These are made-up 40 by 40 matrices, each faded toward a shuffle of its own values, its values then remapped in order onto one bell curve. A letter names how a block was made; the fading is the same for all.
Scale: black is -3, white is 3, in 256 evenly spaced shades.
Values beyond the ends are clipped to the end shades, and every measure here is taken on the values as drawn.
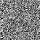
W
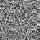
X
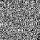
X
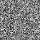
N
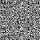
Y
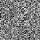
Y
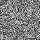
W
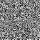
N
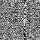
Y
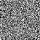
W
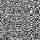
Y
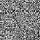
Y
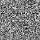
N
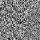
Y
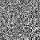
Y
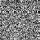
X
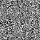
N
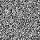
W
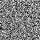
W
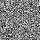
X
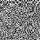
X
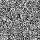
W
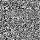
N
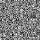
X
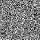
N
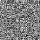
Y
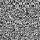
X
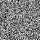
W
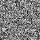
W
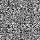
N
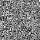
N
